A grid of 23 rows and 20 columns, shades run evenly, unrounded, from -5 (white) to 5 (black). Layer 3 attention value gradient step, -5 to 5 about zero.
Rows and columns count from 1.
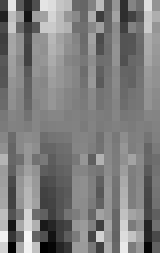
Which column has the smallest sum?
5
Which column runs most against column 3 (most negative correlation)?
13
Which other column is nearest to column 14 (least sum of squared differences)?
11
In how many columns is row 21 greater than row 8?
10
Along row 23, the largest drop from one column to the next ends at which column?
3
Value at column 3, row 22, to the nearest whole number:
1
